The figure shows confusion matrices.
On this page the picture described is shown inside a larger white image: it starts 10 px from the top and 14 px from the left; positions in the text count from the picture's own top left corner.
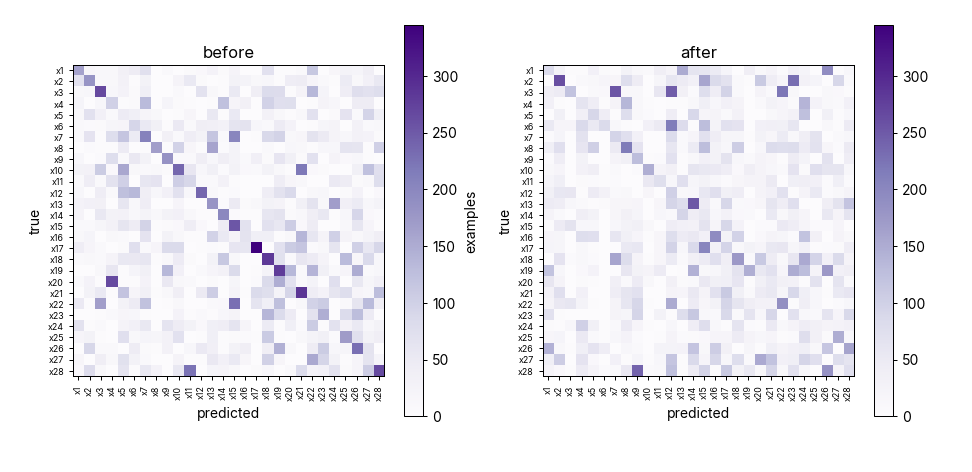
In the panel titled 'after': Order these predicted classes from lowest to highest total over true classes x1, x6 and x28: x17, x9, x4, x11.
x11, x4, x17, x9
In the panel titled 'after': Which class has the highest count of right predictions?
x2
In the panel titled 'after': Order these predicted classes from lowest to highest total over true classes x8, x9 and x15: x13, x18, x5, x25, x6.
x6, x13, x25, x5, x18
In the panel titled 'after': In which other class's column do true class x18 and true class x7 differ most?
x24
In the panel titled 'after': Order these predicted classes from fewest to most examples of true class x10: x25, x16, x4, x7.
x7, x4, x16, x25
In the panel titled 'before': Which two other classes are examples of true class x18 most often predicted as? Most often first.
x25, x14
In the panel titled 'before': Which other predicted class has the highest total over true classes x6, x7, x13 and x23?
x15
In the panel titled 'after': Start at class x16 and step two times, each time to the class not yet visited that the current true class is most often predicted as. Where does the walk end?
x4
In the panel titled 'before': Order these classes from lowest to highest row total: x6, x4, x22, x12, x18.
x6, x4, x12, x18, x22
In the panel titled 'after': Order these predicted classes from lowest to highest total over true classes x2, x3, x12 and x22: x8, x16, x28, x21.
x28, x21, x8, x16
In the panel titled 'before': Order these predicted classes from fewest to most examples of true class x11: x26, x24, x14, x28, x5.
x26, x14, x24, x28, x5
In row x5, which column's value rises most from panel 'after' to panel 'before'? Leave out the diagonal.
x27
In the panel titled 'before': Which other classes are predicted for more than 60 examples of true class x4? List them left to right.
x7, x14, x18, x19, x20
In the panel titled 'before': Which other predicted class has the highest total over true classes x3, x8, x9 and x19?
x22
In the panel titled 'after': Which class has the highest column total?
x12
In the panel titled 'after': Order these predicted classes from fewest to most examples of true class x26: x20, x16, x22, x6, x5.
x20, x22, x6, x5, x16
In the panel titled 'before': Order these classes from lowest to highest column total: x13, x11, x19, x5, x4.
x11, x4, x13, x5, x19
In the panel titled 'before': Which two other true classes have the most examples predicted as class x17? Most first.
x21, x22
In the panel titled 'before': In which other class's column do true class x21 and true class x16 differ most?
x5
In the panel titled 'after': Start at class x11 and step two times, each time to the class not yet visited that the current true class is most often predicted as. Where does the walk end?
x14
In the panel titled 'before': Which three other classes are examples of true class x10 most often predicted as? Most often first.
x21, x5, x27
